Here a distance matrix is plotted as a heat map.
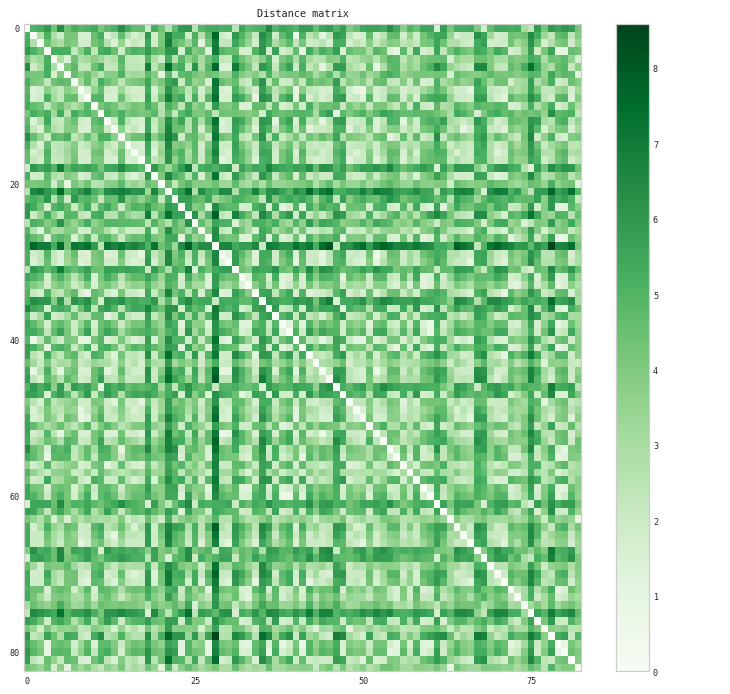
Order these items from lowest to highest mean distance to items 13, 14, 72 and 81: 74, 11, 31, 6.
74, 6, 11, 31
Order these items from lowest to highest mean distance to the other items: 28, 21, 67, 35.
67, 35, 21, 28
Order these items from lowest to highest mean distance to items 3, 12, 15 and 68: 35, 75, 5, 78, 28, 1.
1, 5, 78, 75, 35, 28
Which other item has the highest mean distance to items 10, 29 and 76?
28
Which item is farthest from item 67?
78
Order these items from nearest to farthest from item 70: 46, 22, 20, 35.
20, 22, 46, 35
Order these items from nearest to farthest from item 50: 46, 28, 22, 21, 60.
60, 22, 46, 21, 28
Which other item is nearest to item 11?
46
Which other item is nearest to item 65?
13
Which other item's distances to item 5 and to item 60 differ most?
39
